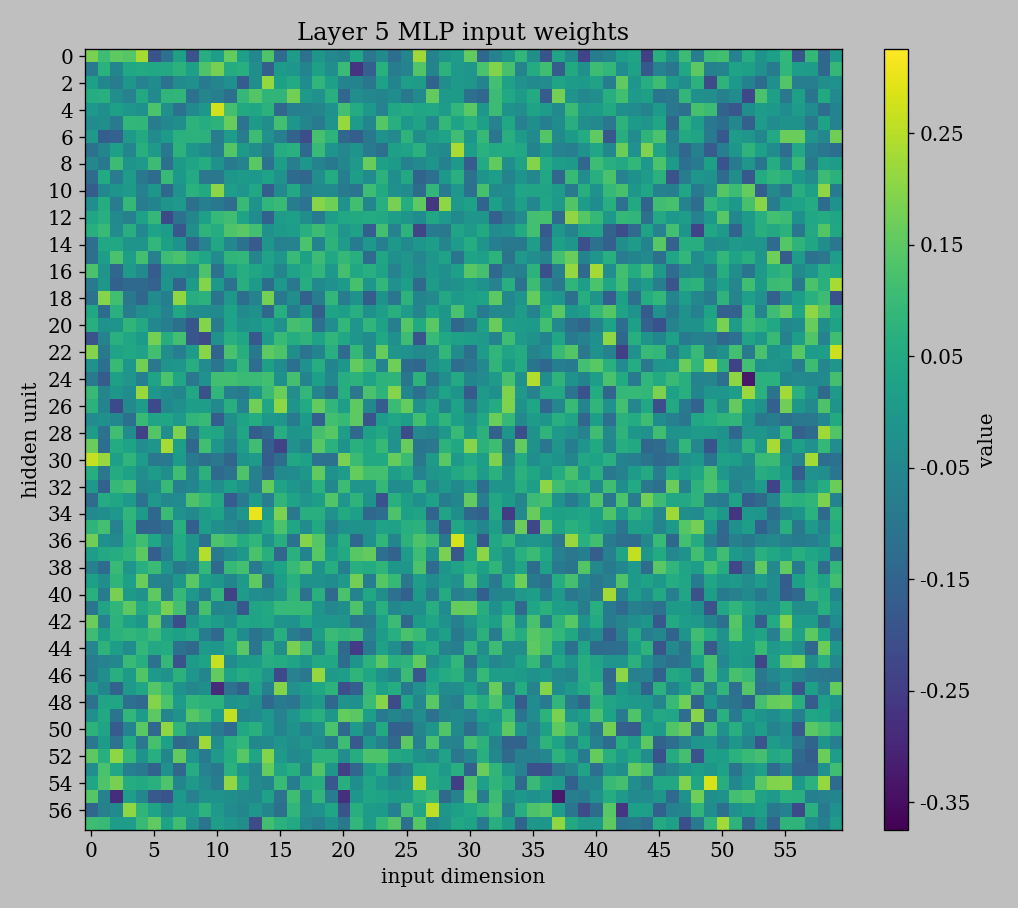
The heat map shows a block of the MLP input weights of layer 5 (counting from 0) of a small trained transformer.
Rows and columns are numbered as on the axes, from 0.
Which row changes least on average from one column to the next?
4
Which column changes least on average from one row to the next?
33
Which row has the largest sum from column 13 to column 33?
26
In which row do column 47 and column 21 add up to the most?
23
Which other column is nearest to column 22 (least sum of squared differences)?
43
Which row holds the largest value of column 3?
56
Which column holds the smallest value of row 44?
21
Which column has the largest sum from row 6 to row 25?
40
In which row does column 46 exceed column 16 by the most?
34
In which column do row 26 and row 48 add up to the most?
55
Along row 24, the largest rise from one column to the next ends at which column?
53
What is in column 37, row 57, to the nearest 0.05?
0.2
